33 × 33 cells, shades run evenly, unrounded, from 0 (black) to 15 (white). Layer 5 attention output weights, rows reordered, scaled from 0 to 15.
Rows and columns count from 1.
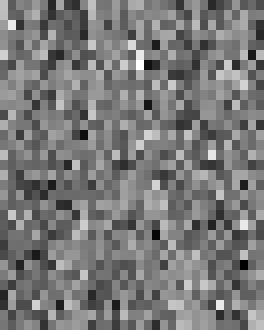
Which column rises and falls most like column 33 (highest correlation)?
19
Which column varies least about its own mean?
14
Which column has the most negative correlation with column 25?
3
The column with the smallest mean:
6
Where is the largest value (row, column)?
7, 18
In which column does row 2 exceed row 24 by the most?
20
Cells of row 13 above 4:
28
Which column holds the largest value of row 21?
21
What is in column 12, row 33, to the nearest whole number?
4
